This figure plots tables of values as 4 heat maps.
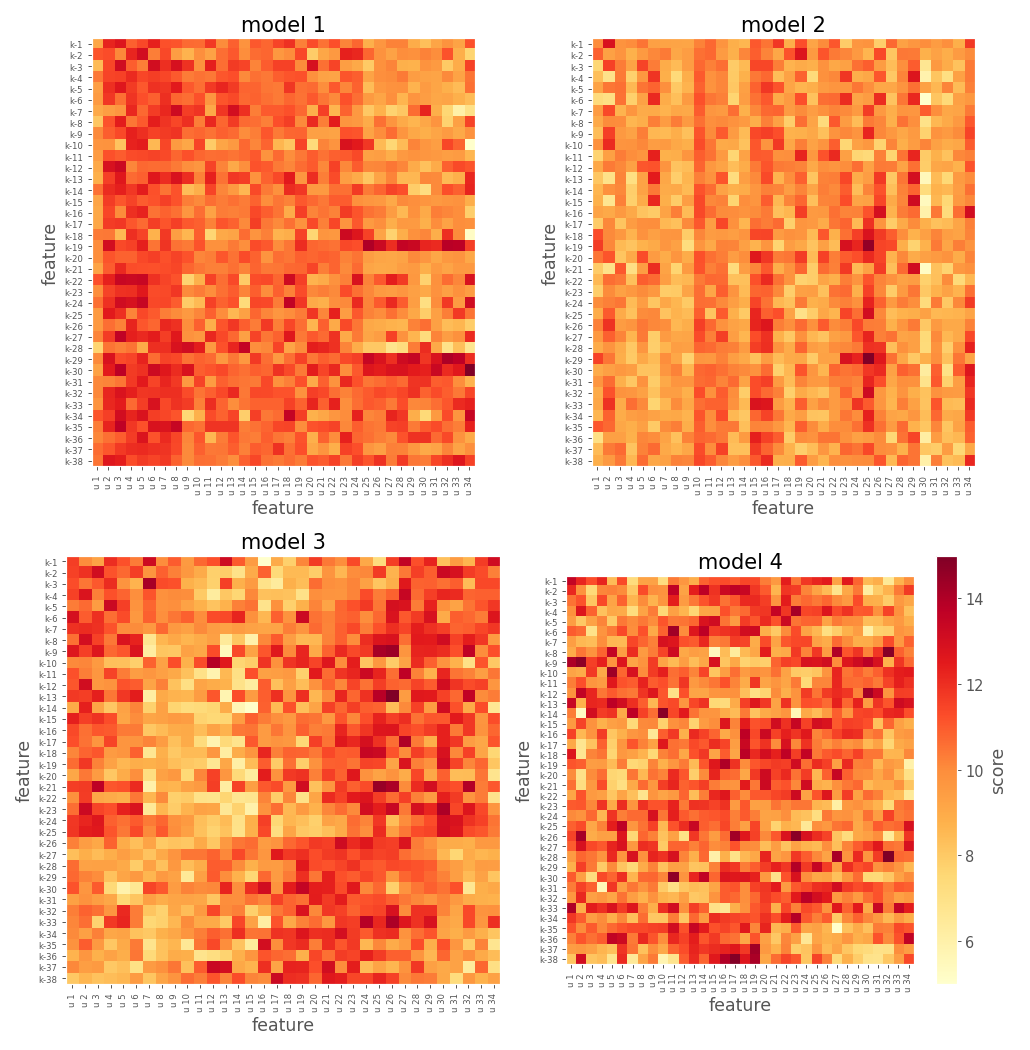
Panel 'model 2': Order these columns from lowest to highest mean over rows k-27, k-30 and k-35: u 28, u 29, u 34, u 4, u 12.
u 4, u 29, u 28, u 12, u 34
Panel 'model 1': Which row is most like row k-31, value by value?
k-36
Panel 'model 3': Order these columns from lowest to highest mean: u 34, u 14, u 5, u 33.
u 14, u 34, u 5, u 33
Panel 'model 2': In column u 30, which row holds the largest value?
k-7
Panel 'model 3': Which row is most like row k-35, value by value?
k-20
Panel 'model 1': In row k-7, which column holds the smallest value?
u 33
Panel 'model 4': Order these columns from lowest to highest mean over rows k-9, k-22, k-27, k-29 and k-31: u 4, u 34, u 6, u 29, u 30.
u 4, u 34, u 6, u 29, u 30
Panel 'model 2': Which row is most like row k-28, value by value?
k-31
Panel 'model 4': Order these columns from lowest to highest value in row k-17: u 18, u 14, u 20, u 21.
u 21, u 14, u 20, u 18
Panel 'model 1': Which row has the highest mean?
k-30
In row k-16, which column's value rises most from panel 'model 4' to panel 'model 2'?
u 34
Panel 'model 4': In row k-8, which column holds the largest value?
u 32
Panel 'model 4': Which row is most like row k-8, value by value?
k-28
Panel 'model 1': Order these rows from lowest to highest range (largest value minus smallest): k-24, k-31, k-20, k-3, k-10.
k-20, k-31, k-3, k-24, k-10
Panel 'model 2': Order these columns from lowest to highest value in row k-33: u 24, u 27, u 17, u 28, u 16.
u 27, u 17, u 28, u 24, u 16
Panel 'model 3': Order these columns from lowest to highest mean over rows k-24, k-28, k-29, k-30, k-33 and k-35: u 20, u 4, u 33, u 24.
u 4, u 33, u 20, u 24
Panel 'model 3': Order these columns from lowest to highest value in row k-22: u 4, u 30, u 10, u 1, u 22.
u 10, u 4, u 1, u 22, u 30
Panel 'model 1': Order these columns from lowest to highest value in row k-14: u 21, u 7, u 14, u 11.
u 14, u 21, u 7, u 11
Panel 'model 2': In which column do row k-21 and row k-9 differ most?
u 2
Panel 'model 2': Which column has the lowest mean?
u 30
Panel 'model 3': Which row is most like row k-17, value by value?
k-11
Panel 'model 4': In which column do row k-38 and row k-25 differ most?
u 5
